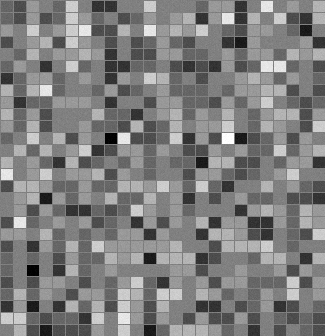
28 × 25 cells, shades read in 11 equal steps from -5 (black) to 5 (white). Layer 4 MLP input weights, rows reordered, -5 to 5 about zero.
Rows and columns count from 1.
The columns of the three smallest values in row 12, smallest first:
9, 19, 15
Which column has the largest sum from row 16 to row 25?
14
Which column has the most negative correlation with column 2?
20
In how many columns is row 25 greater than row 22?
13
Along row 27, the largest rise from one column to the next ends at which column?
8
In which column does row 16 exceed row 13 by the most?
16
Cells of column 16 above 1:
5
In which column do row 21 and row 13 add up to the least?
3
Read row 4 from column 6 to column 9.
3 1 0 -2
